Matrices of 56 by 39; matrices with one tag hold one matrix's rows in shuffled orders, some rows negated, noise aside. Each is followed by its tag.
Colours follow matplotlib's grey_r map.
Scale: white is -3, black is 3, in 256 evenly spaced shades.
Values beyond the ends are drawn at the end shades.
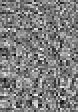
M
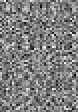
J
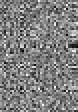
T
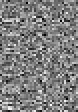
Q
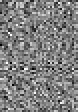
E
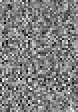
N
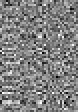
Q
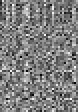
J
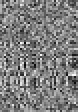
T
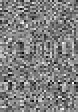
E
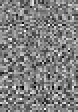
E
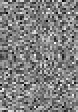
E
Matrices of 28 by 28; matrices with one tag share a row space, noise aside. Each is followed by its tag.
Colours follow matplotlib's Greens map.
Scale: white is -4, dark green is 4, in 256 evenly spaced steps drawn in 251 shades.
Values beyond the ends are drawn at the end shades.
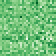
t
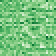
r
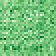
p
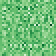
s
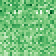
p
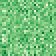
s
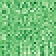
s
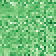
t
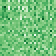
s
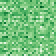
p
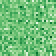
t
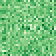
s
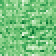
r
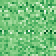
t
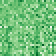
t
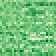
r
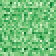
p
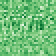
p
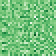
s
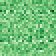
p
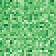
p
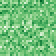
p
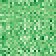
s
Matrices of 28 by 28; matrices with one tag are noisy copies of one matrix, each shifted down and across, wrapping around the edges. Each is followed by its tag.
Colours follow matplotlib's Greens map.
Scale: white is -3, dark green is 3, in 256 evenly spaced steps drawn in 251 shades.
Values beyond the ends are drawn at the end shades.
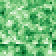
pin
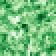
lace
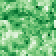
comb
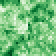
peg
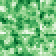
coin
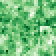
comb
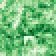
comb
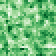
coin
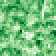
lace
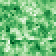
pin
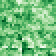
pin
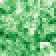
comb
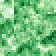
peg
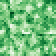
coin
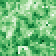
comb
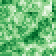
peg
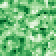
lace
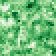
lace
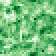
lace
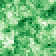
peg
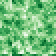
pin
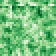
pin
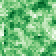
peg
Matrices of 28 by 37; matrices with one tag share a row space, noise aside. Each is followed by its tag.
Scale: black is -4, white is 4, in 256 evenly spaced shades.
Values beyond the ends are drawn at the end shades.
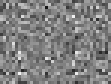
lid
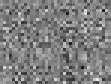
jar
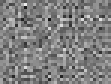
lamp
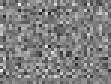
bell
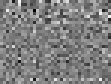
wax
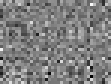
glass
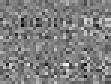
jar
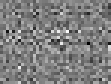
wax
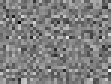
wax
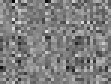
lid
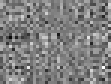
glass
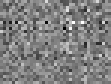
jar
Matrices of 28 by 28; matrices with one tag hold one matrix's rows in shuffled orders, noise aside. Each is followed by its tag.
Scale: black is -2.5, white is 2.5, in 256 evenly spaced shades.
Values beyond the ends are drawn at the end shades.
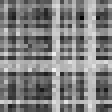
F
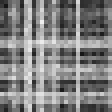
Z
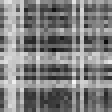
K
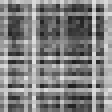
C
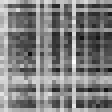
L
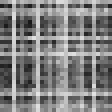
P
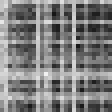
L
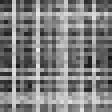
P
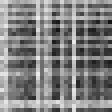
L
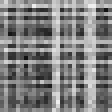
F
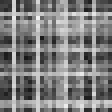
P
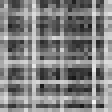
C
